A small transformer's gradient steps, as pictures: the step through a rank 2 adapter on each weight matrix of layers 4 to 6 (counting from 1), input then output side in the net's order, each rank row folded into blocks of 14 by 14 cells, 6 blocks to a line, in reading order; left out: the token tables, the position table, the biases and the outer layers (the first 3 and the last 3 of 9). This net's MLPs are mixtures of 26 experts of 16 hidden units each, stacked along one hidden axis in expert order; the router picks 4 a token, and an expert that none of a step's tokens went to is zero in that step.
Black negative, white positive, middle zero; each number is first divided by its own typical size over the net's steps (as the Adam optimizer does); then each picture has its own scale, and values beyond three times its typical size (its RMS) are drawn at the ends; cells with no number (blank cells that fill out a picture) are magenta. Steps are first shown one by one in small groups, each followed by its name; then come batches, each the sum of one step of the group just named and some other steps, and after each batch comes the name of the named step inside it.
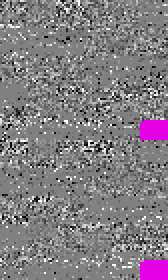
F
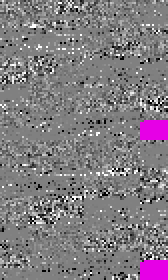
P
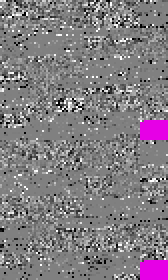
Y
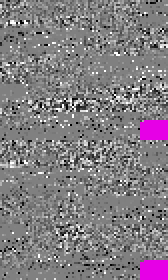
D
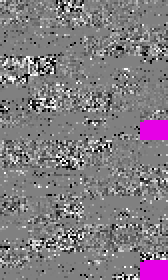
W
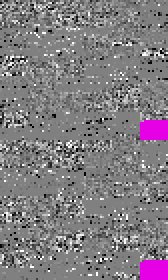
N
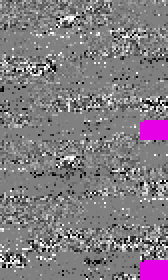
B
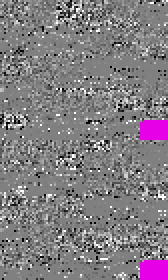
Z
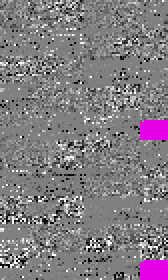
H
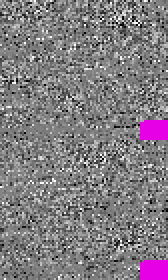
Y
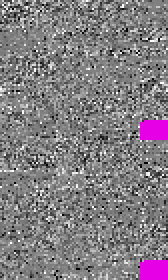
F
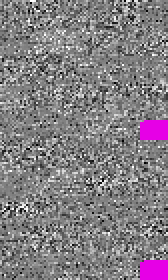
W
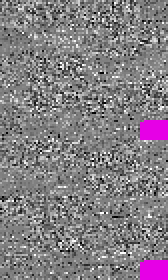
D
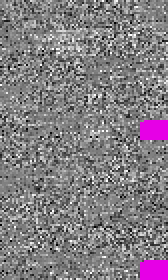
P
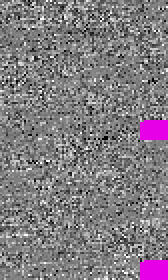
P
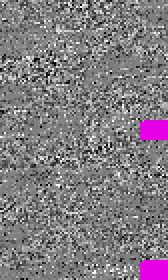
W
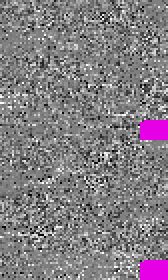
F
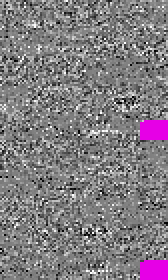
P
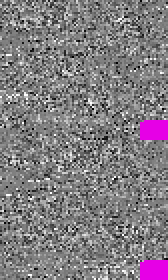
D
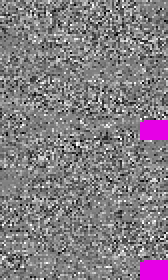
Y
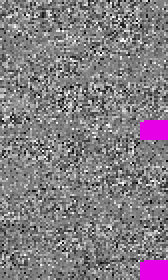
Y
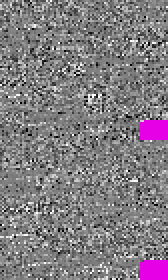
P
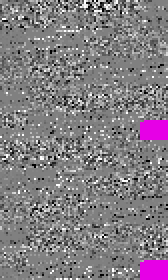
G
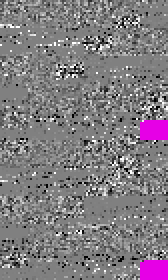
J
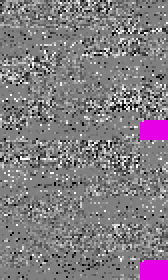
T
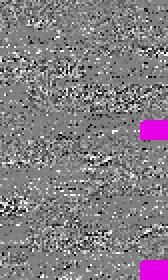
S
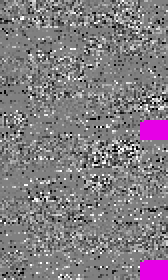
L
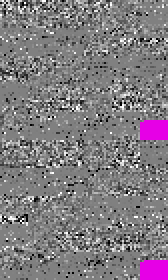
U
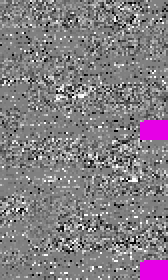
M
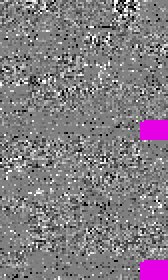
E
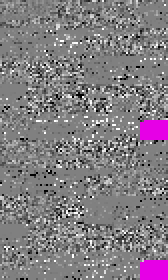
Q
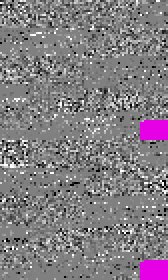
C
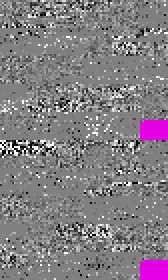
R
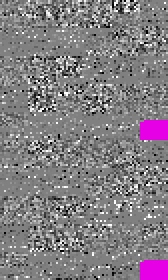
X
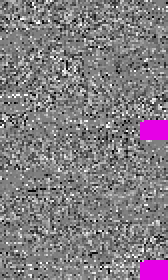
L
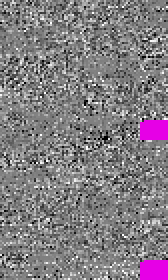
S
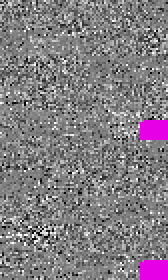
U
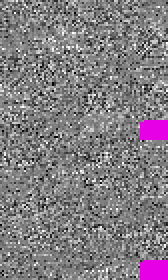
T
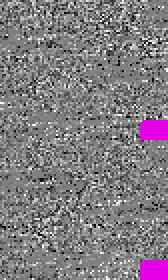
L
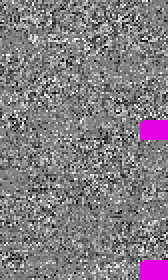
J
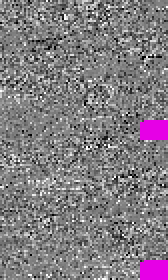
C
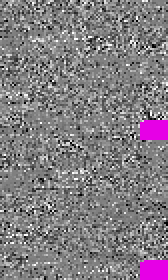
G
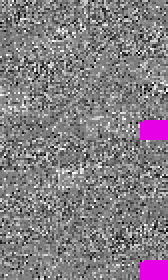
R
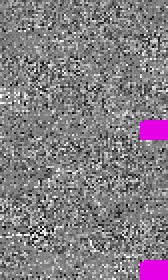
Q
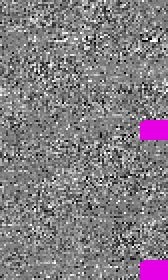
J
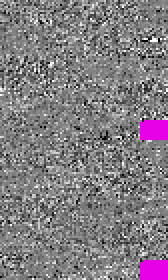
U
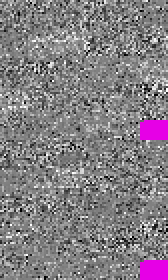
R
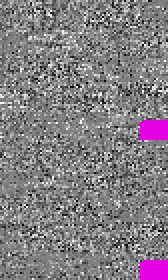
X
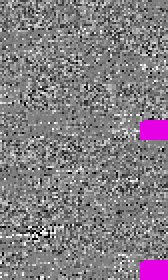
S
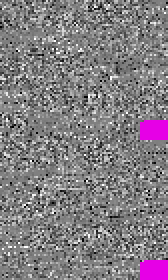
G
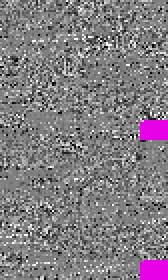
S
